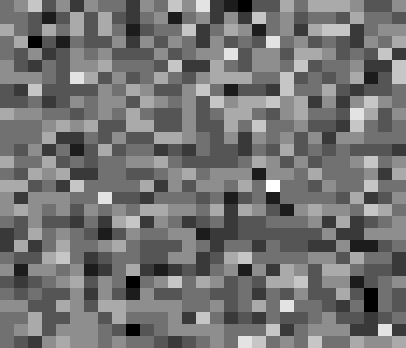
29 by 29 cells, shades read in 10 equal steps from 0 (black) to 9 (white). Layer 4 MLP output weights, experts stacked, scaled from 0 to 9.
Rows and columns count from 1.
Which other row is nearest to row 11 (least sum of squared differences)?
10
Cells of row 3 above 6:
3
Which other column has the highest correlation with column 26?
19
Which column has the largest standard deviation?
27
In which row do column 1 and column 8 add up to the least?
20
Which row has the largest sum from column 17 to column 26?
29
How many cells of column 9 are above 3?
21
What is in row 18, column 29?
4
